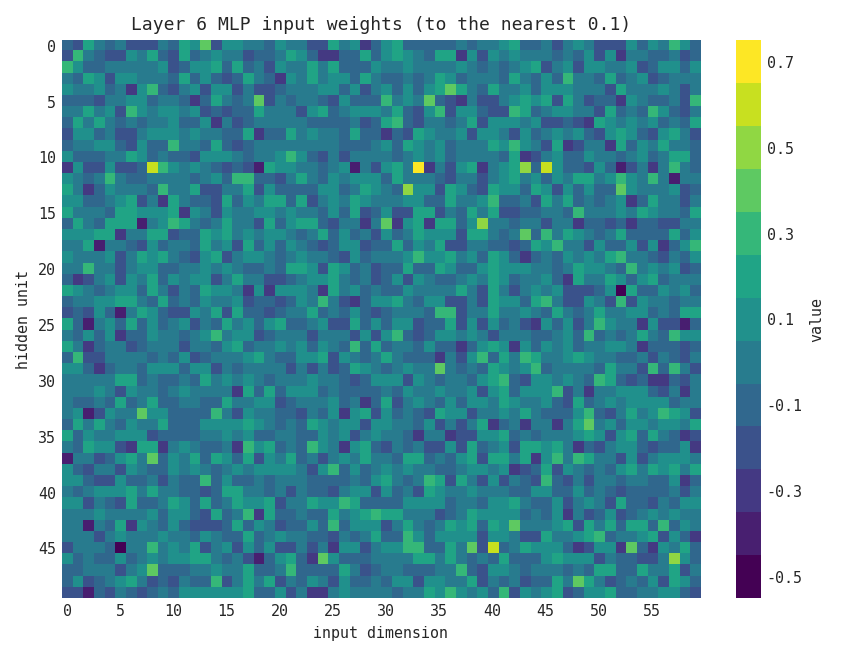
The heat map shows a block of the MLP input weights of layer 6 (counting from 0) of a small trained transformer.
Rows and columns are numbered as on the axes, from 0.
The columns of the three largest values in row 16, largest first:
39, 30, 10
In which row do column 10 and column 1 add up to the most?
16
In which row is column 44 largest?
29
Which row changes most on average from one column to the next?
11
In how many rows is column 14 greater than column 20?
26
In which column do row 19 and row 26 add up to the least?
5
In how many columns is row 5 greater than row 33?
21
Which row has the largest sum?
17
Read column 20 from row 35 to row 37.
0 -0.1 0
